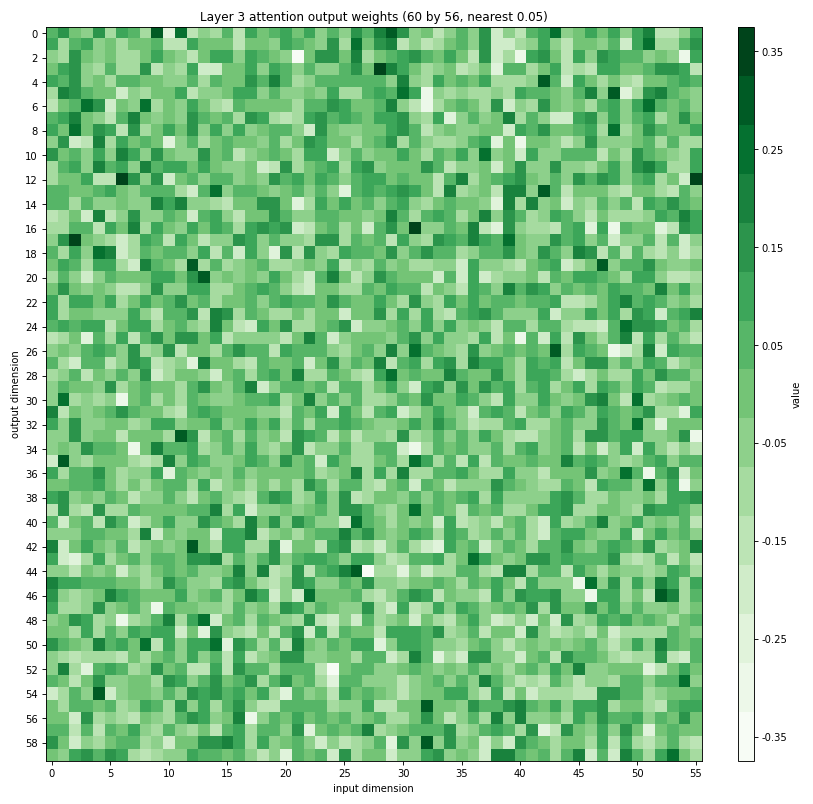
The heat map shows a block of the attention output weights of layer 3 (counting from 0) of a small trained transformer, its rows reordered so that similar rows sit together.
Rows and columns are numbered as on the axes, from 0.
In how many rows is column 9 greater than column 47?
21
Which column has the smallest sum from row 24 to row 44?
27
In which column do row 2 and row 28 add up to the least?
40
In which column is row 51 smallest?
33
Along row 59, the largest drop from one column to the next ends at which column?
46
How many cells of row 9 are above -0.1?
40
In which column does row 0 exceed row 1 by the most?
11
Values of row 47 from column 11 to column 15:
0 0 -0.05 -0.05 -0.1
